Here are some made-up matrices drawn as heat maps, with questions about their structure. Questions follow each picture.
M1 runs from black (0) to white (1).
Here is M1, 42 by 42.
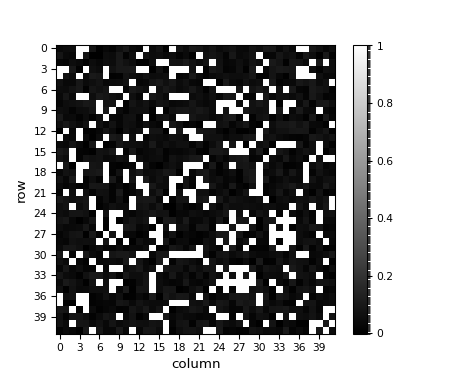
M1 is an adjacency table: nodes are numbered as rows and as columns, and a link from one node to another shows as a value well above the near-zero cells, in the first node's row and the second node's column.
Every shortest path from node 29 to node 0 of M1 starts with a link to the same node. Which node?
node 21
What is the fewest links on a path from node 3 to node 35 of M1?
3
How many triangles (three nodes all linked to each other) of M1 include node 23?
8
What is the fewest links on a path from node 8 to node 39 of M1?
2
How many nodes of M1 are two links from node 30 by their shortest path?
7
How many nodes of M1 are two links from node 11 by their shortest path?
5
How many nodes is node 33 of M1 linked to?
6
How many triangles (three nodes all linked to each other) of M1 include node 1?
5
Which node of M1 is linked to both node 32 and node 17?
node 26
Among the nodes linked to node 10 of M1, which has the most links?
node 28
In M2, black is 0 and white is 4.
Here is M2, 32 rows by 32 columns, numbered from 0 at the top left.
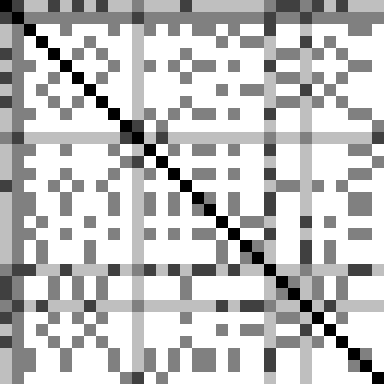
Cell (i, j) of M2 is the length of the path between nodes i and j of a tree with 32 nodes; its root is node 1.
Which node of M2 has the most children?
22
